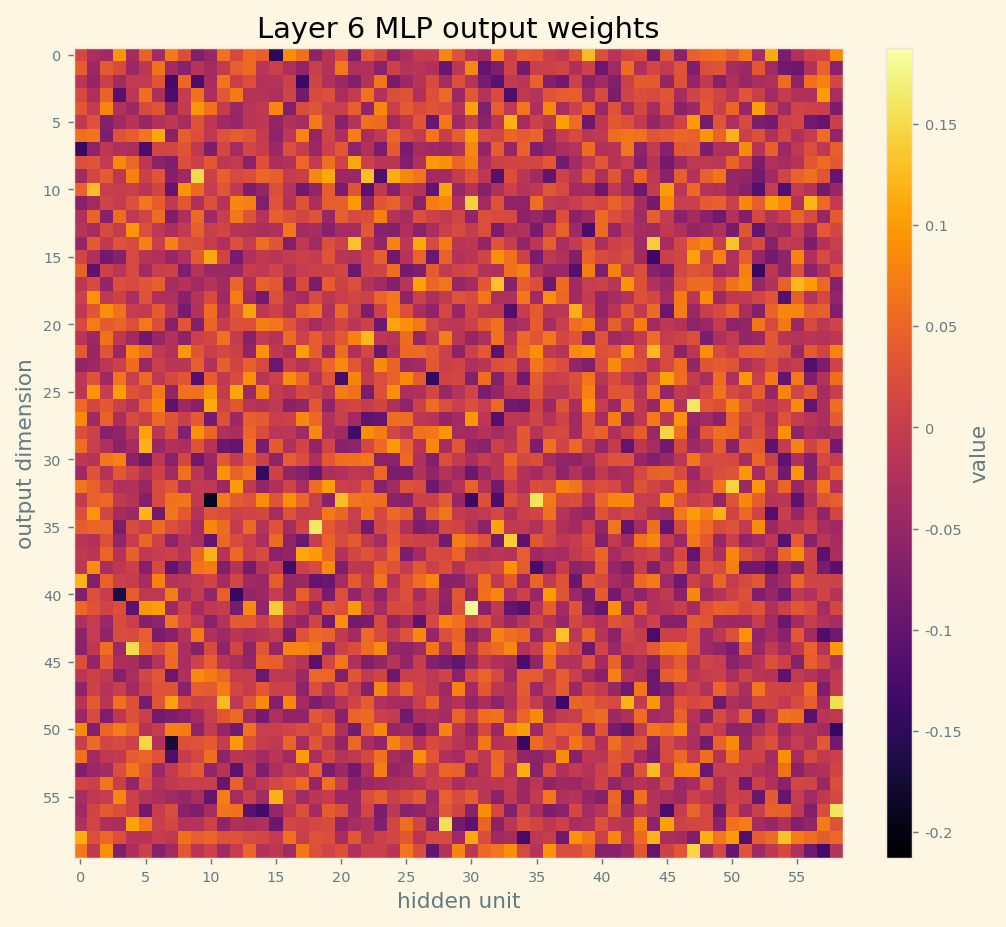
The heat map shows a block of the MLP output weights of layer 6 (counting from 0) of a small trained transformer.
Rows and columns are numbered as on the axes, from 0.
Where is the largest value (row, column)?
41, 30
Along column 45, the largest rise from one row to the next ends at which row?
57
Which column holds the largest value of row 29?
5
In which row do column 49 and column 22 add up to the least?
27
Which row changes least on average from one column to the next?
54
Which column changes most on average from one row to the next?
44
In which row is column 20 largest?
33
